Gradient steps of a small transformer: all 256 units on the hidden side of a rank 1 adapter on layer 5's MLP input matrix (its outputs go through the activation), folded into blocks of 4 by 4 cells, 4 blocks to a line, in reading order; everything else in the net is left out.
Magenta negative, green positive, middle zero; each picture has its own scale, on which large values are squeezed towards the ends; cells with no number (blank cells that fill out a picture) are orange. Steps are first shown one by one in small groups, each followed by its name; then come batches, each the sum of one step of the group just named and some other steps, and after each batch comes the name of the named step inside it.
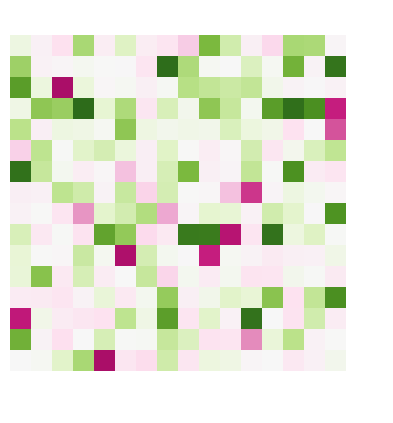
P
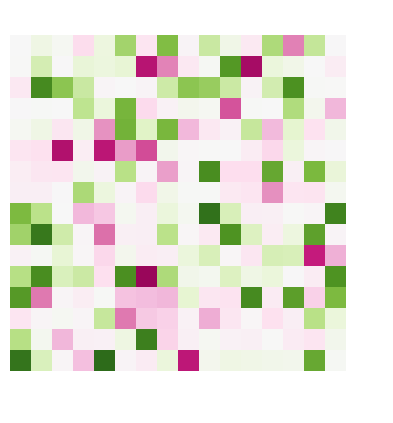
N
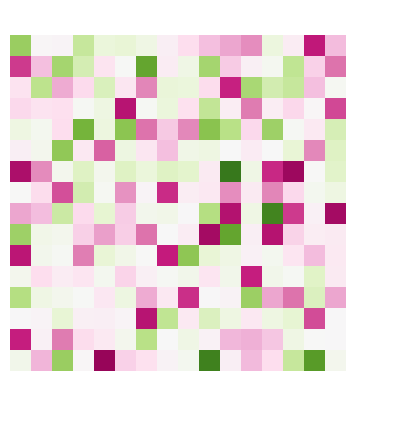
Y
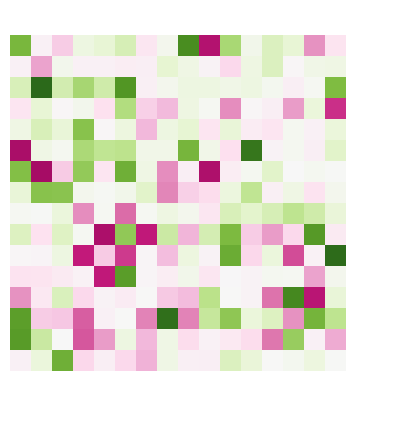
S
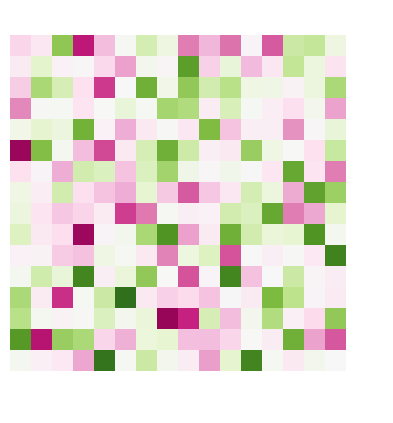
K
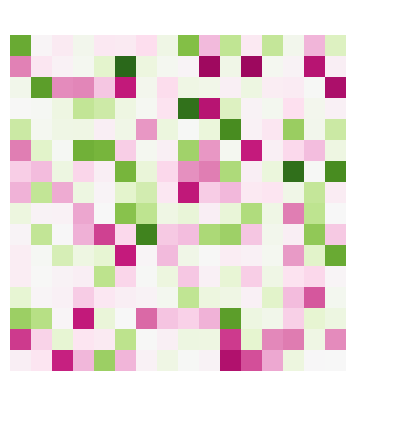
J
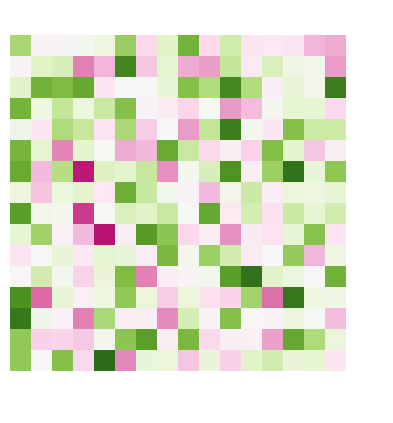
N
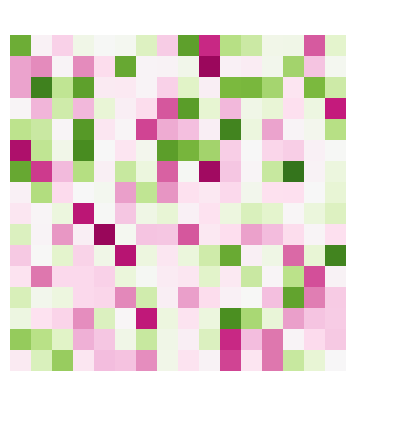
S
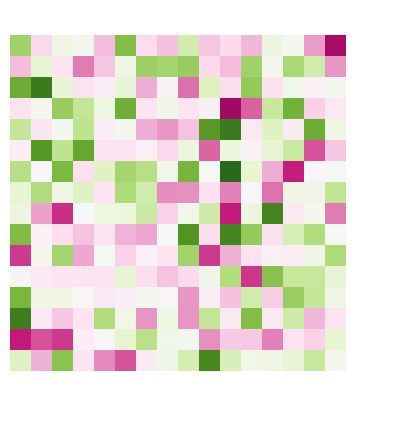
Y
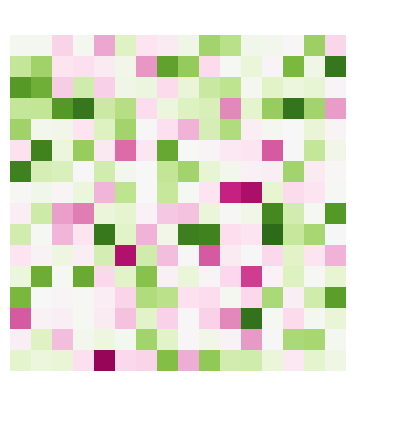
P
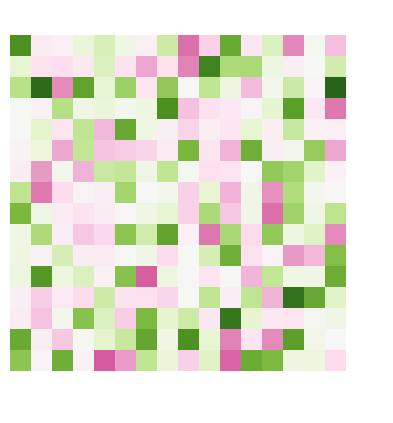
N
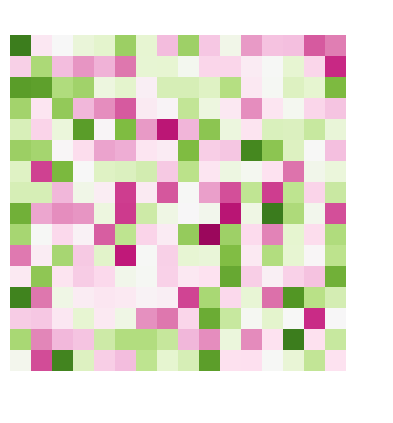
Y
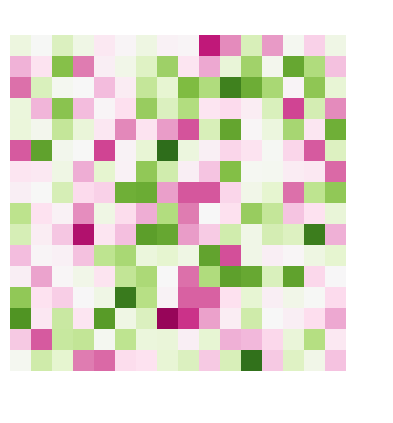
K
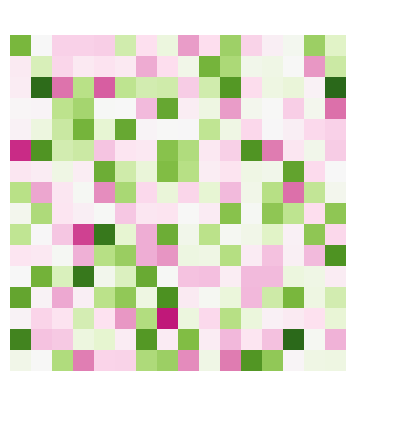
K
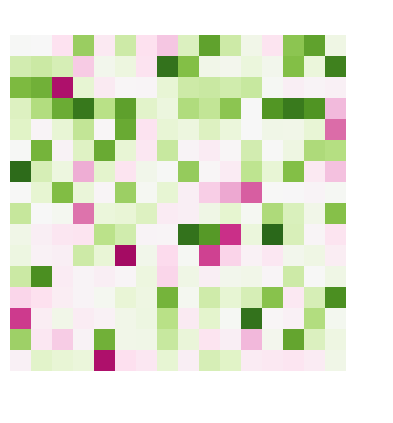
P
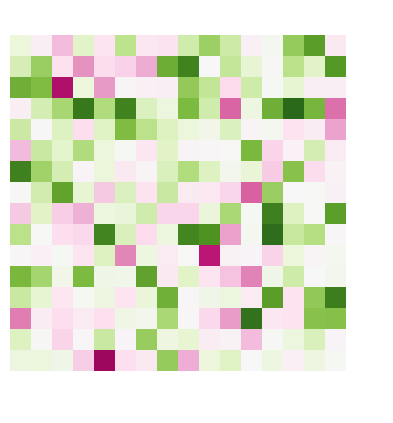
P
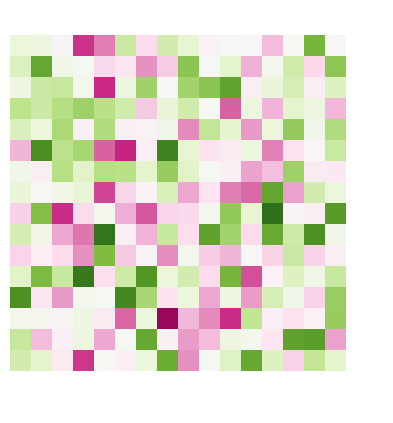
K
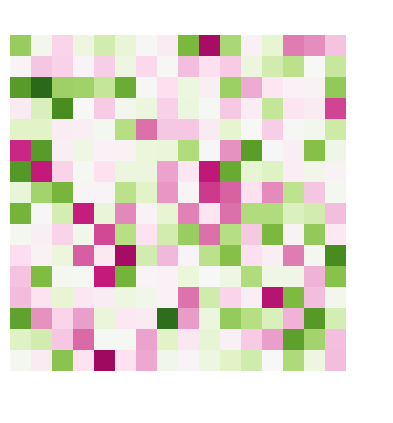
S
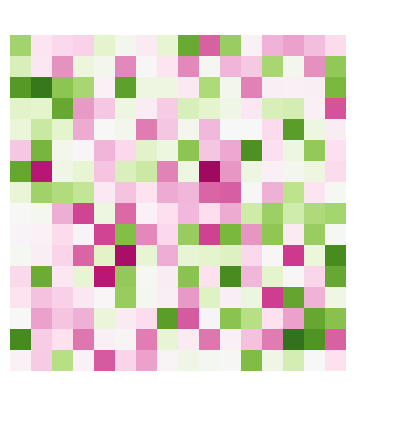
S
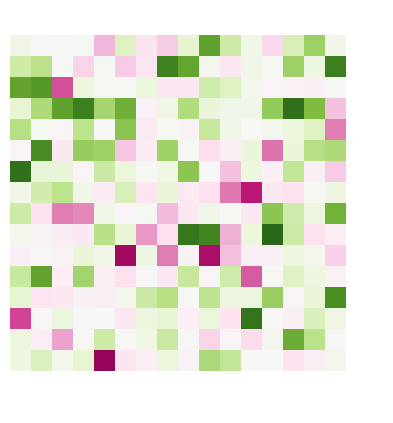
P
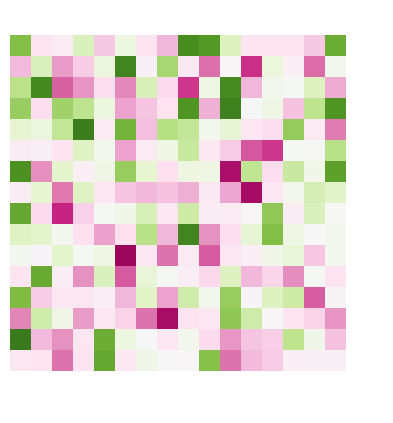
J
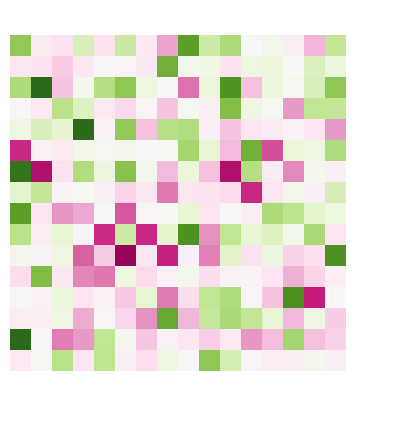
S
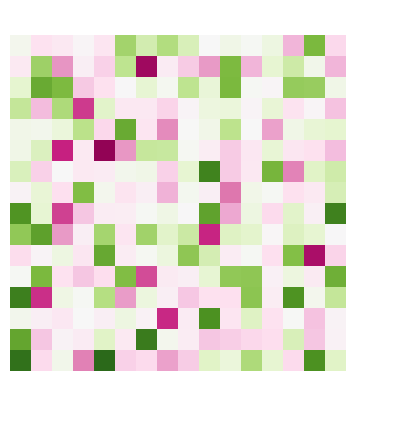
N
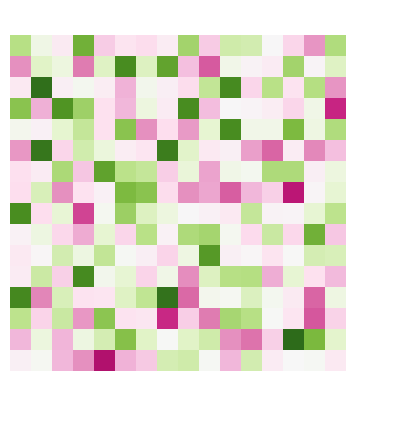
J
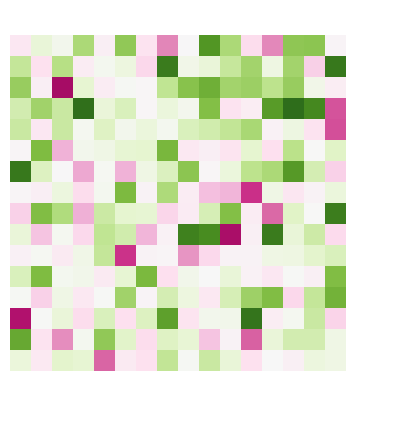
P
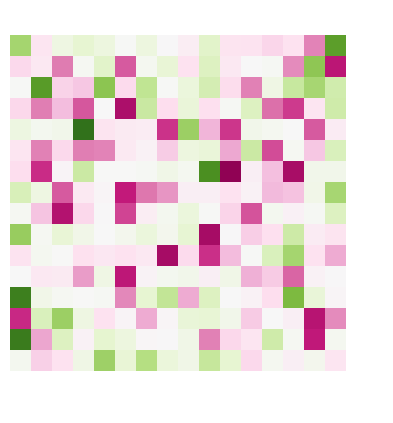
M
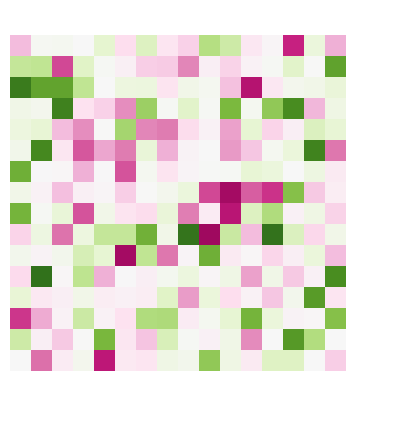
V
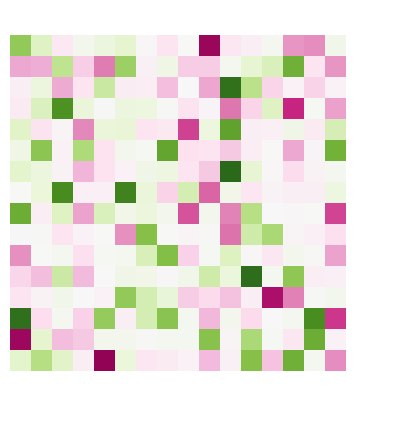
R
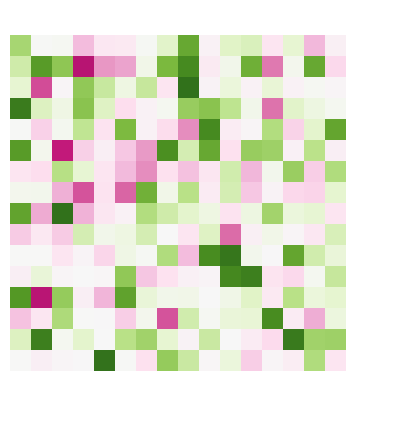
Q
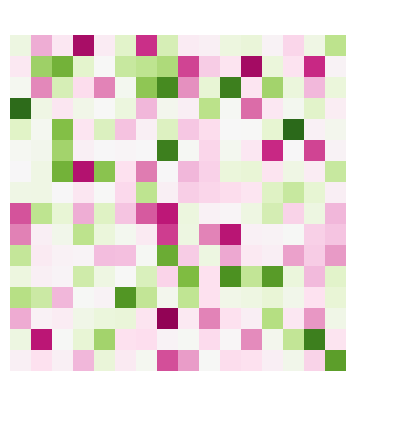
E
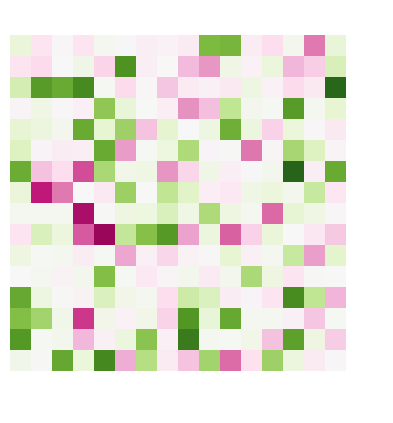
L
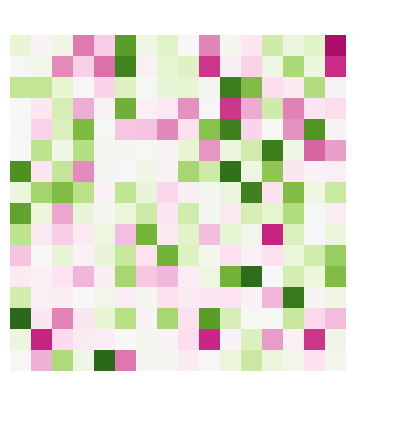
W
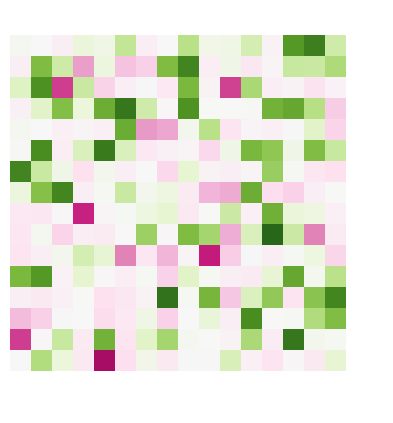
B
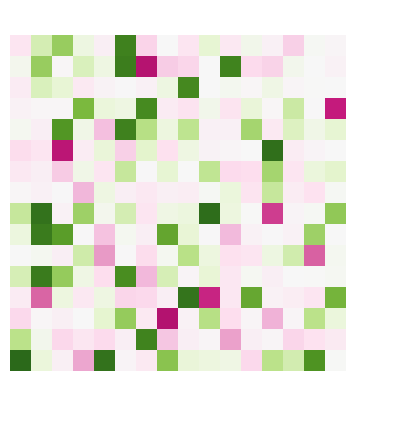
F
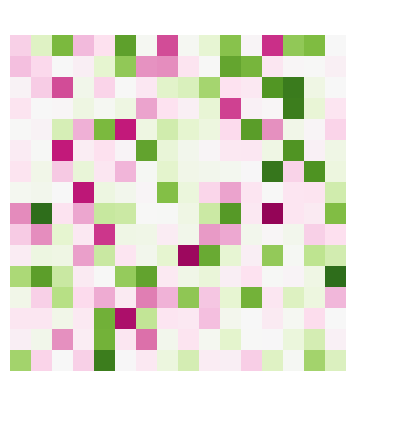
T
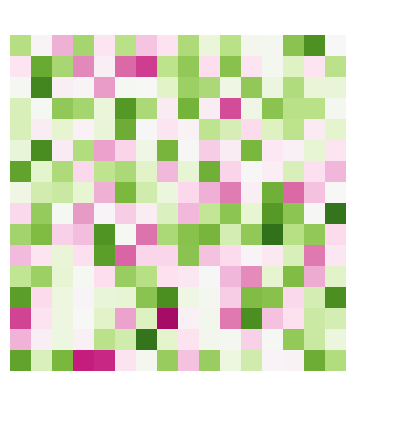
B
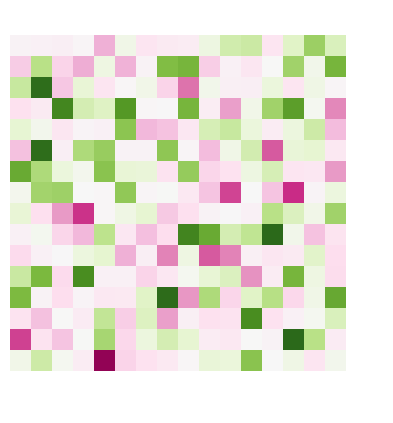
B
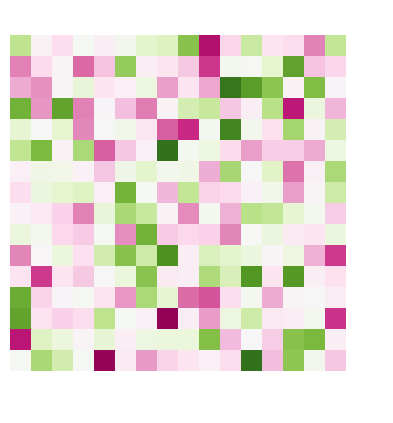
R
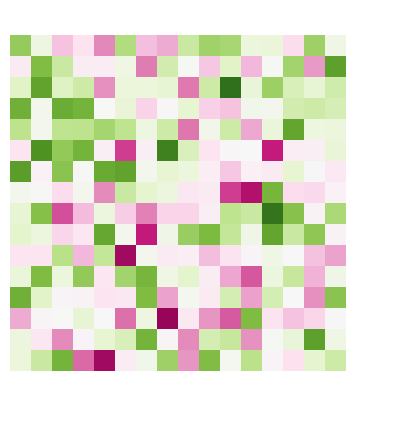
E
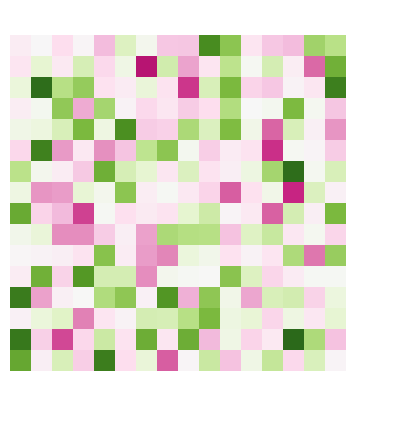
L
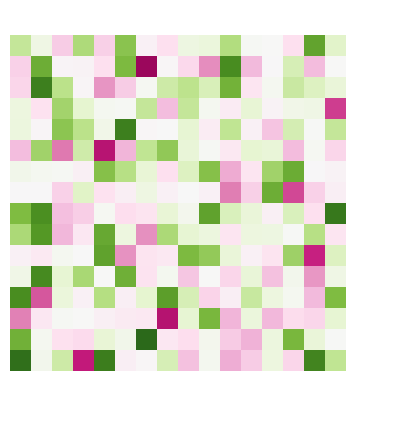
F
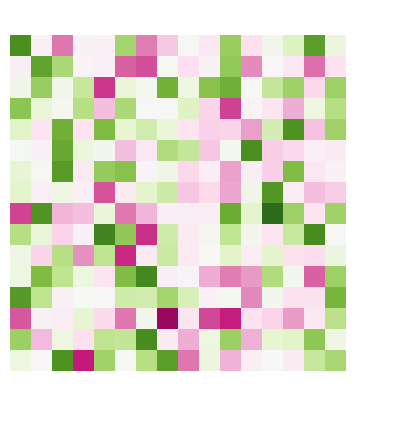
E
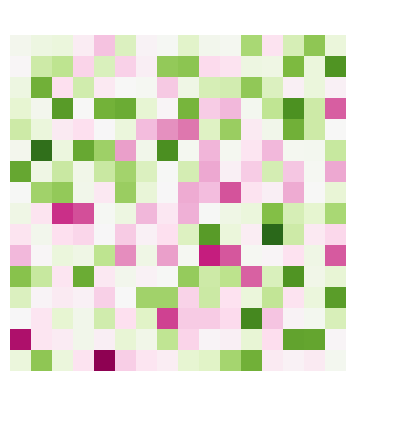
B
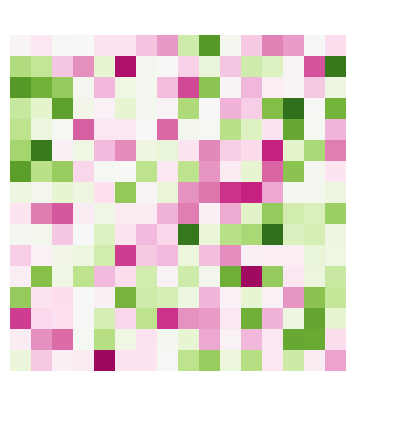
V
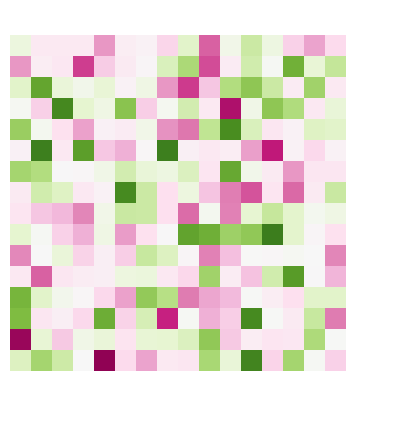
R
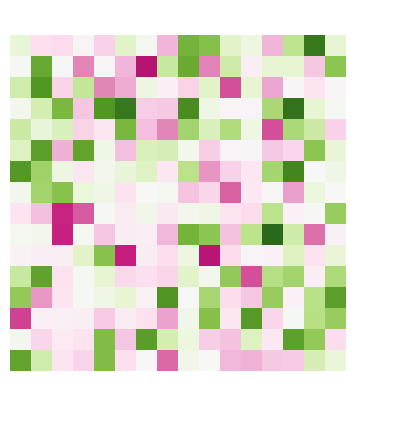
B
